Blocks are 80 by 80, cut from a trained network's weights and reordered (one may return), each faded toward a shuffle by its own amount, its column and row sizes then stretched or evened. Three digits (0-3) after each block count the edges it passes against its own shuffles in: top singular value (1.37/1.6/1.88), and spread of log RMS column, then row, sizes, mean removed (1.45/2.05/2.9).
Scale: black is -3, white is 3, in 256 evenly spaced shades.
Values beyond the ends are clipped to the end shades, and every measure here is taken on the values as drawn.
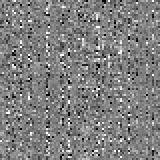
0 3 1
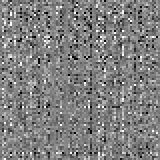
1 3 2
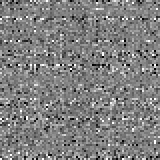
0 1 3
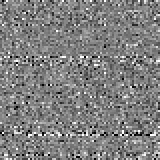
1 1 3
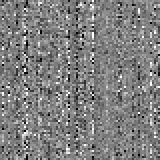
1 3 0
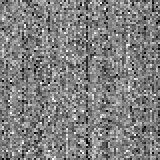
2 2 0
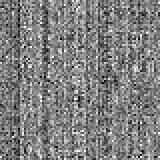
3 2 1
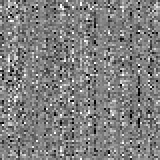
1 3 1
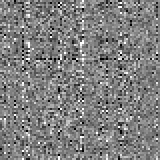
3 3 0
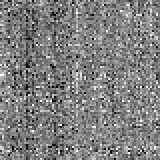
2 2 2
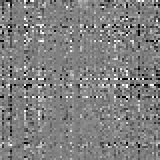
2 3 3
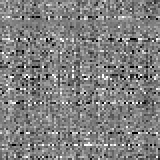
2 0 3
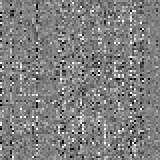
0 3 2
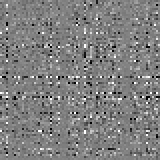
1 3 3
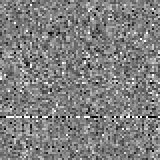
3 1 1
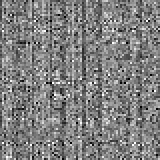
3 0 2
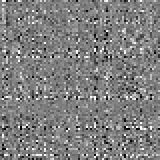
1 3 3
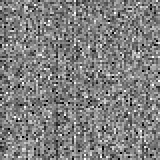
1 0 0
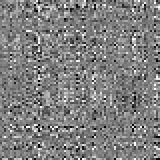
3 3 3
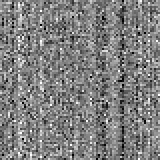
3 2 0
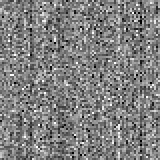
2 1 0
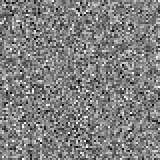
0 1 0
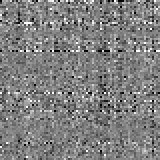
2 1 3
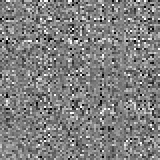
2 3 2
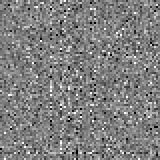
0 2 0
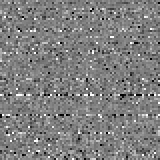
1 0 3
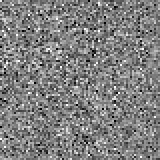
0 1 0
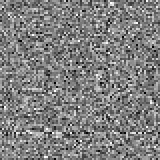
3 0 0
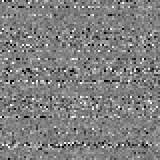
0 0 3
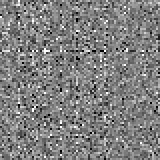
2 2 0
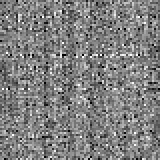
2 0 2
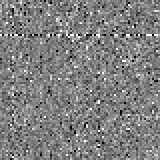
2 2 1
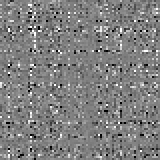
0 3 3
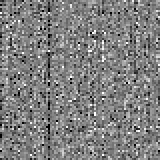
1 3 0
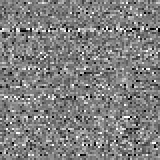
0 0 3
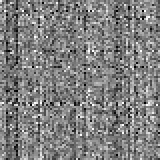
3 1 2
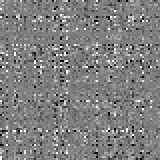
0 3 3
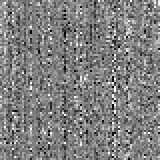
1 3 0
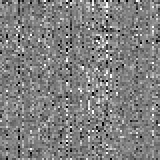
0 3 1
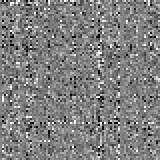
1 3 2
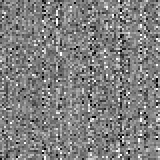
0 3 0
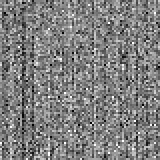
3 1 0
